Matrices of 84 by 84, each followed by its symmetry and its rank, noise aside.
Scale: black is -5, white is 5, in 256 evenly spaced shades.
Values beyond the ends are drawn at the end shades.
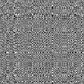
antisymmetric, rank four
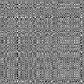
no symmetry, rank three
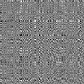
antisymmetric, rank four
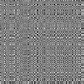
antisymmetric, rank two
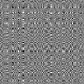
no symmetry, rank three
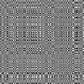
antisymmetric, rank two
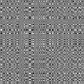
no symmetry, rank two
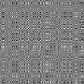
symmetric, rank two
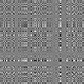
symmetric, rank two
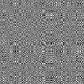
antisymmetric, rank four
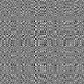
no symmetry, rank three
